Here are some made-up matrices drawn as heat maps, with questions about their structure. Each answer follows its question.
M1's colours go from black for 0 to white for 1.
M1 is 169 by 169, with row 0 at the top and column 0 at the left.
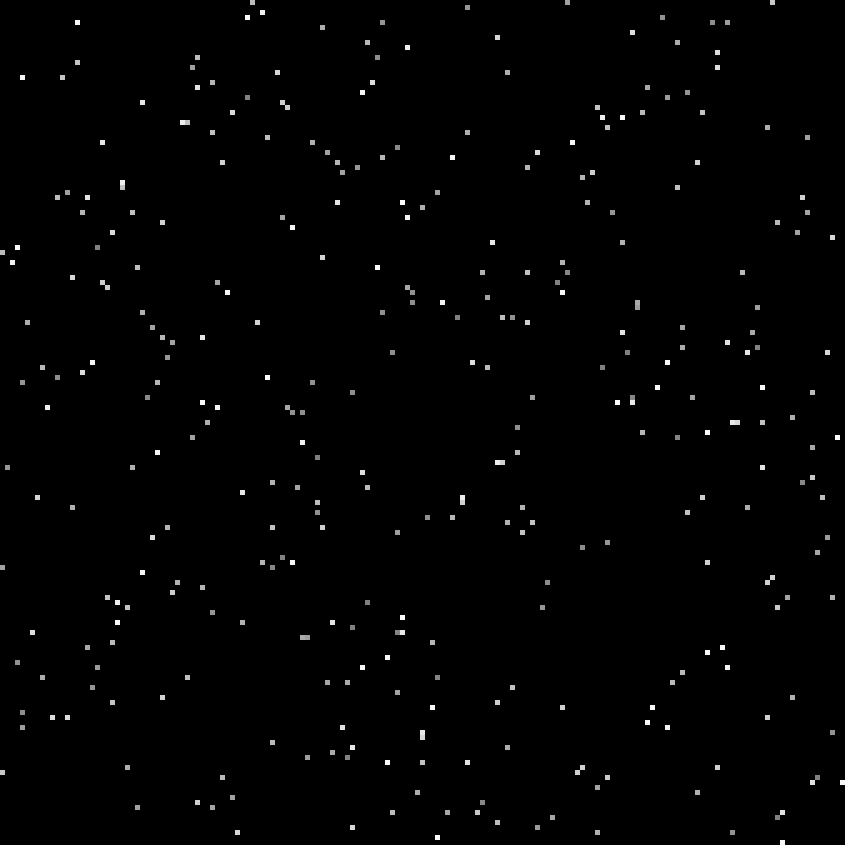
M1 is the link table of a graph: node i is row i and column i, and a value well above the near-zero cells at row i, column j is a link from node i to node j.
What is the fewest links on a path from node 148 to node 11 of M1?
5
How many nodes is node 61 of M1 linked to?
2
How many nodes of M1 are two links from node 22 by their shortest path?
3
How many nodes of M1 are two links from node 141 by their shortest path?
3
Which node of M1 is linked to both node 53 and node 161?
node 27
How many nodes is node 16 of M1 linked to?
2
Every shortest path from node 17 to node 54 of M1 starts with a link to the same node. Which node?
node 39
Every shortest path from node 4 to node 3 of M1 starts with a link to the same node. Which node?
node 145
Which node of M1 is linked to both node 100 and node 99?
node 92
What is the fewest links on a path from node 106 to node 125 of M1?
5
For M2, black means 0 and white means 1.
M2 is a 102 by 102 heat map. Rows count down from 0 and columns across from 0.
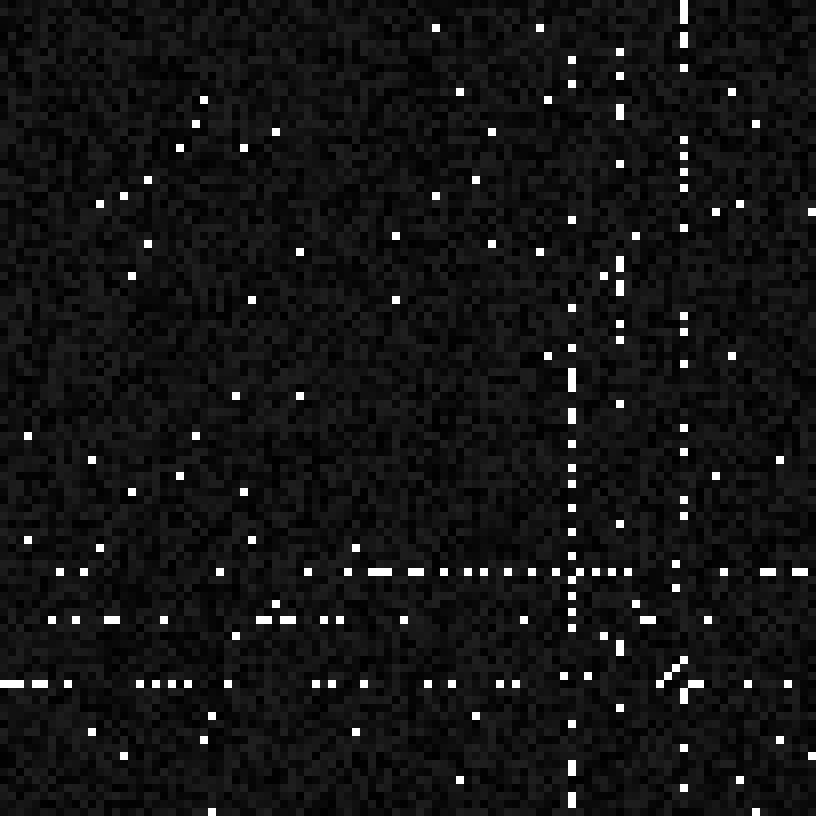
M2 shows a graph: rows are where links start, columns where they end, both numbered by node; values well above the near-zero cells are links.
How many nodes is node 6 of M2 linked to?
1
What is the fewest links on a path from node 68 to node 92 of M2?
3
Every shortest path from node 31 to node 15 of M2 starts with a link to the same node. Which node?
node 67
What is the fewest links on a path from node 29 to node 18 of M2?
7
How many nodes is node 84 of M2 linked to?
3
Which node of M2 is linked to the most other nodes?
node 71
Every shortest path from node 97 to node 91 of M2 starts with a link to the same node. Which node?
node 57
